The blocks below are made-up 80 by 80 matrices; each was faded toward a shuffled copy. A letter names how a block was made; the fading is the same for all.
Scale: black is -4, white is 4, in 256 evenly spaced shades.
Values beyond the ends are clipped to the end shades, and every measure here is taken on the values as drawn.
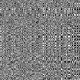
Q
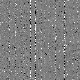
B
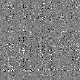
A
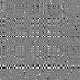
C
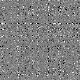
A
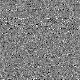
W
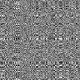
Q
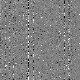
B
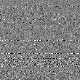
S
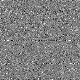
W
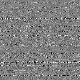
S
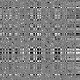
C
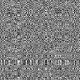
Q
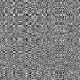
Q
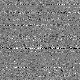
S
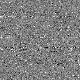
W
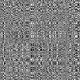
Q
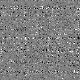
A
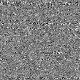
W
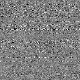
S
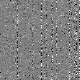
B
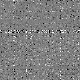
A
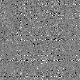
A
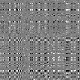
C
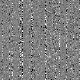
B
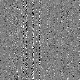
B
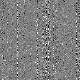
B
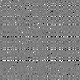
C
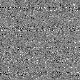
W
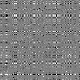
C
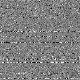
S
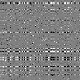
C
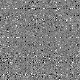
A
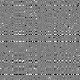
C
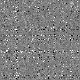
A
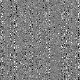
B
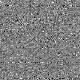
W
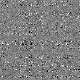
A
